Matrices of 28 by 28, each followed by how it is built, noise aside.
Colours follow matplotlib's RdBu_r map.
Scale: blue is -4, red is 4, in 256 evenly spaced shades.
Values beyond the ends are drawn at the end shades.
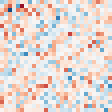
Hankel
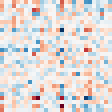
low rank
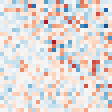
upper triangular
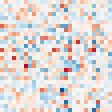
low rank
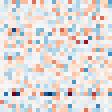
low rank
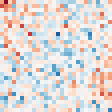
smooth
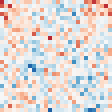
smooth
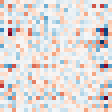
low rank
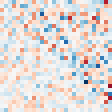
upper triangular
